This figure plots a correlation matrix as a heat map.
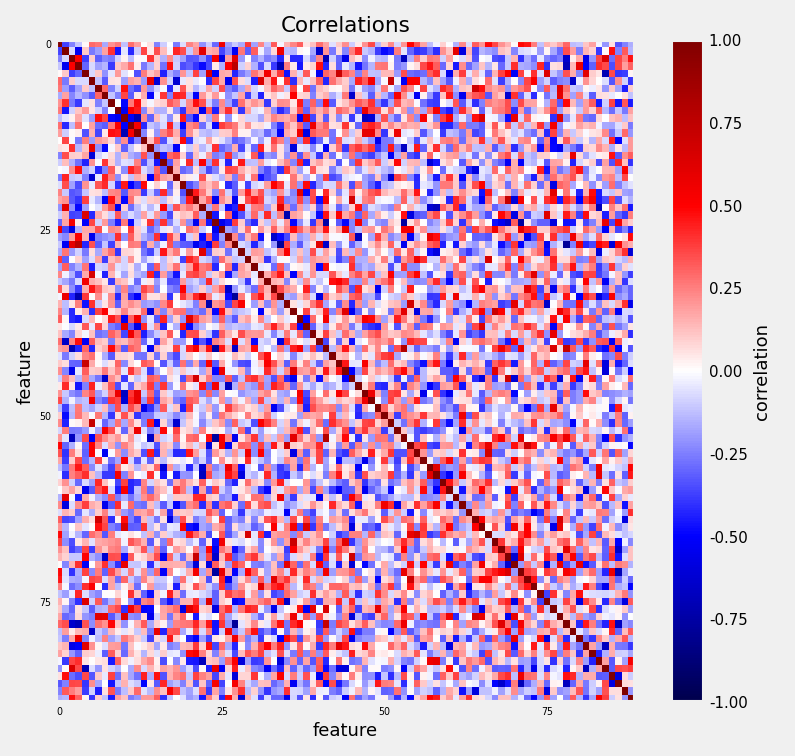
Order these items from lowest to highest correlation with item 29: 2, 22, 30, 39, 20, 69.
22, 2, 30, 39, 69, 20
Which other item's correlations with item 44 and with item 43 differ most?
14
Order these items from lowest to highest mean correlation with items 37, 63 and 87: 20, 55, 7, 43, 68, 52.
43, 55, 68, 7, 20, 52
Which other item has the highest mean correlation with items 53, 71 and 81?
41
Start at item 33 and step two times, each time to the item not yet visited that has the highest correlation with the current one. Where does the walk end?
54
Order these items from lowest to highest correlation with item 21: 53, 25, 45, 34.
25, 53, 34, 45
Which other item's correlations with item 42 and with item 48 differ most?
12
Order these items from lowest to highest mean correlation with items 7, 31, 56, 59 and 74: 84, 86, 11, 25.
11, 84, 86, 25
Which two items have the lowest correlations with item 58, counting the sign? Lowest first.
22, 28
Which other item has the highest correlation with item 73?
31
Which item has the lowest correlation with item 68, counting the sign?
86
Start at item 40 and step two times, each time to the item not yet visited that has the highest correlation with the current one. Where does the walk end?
3
